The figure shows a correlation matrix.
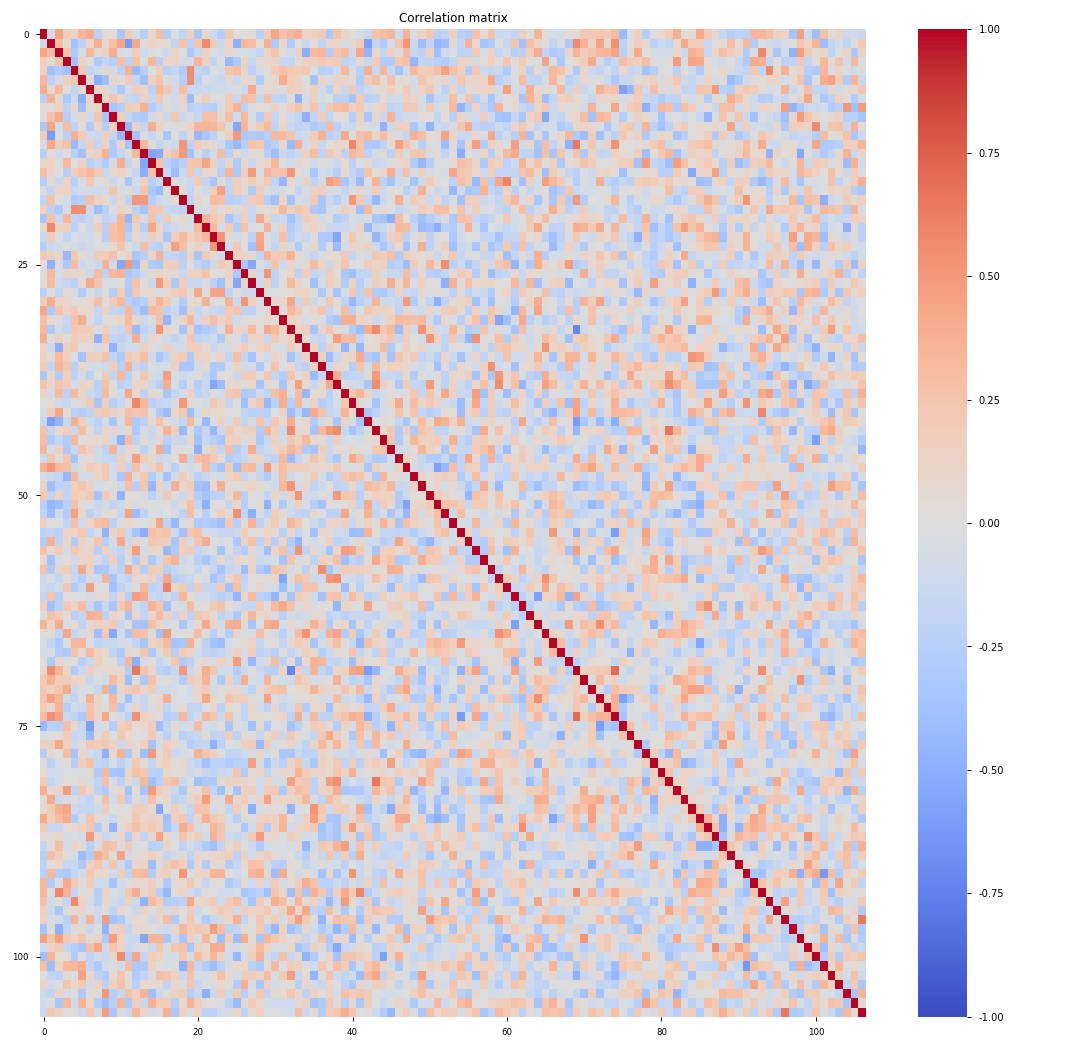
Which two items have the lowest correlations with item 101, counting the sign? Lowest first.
91, 18
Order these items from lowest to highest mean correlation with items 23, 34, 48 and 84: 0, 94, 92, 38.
38, 0, 94, 92
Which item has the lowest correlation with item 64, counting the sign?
61
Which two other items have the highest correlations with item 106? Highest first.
96, 8
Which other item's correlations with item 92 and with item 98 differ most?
9
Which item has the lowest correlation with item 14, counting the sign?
13
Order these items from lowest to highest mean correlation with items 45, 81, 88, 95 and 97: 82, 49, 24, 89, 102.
89, 82, 24, 102, 49
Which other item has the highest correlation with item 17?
23
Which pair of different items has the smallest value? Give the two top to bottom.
32, 69
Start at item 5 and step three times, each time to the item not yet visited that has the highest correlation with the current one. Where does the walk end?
94
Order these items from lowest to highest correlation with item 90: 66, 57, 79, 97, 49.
66, 97, 49, 57, 79
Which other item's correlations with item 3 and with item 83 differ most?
24
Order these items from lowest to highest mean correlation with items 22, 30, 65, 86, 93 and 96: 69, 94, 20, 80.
20, 80, 69, 94
